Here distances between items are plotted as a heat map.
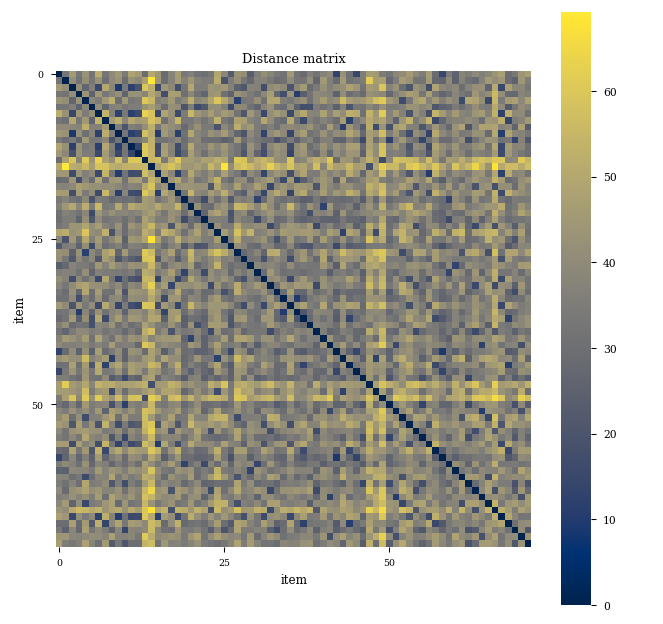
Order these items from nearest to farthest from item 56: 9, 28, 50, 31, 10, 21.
9, 31, 28, 10, 50, 21
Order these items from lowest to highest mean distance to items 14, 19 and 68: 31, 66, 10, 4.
10, 31, 4, 66
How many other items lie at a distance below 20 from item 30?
3
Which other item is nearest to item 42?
58
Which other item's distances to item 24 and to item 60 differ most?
29
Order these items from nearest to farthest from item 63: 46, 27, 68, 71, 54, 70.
54, 71, 46, 68, 70, 27
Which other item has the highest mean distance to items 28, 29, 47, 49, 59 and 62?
66
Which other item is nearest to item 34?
36
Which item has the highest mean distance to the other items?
14
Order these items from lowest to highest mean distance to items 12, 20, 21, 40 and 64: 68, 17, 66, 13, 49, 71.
68, 71, 17, 66, 13, 49
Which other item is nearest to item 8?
43
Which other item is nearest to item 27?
4
